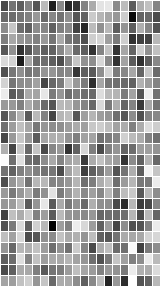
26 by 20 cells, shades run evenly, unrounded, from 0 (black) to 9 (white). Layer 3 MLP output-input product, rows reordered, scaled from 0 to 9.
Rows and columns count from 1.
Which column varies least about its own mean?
8
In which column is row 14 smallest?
9
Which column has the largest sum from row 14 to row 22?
3
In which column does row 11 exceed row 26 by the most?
14
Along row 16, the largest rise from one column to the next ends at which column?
19
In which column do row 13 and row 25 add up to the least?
1
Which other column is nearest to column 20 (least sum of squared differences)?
10
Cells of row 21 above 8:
2
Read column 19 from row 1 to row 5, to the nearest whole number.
7 4 5 2 5
